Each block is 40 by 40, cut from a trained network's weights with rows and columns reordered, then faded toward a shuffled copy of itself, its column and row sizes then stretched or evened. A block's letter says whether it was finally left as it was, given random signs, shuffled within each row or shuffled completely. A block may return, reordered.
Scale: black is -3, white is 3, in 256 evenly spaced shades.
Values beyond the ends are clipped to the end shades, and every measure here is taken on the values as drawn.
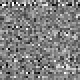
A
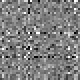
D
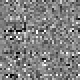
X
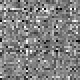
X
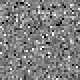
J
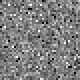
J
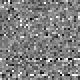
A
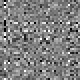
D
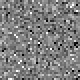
J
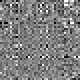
D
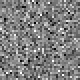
J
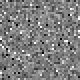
J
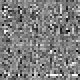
X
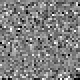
A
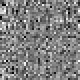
D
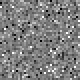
J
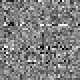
X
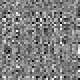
D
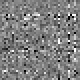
X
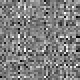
D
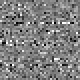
A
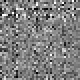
X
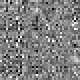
D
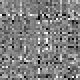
D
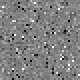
J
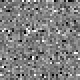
A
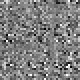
X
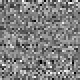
A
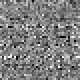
A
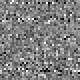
A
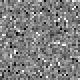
J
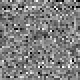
A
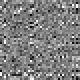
D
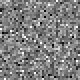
J
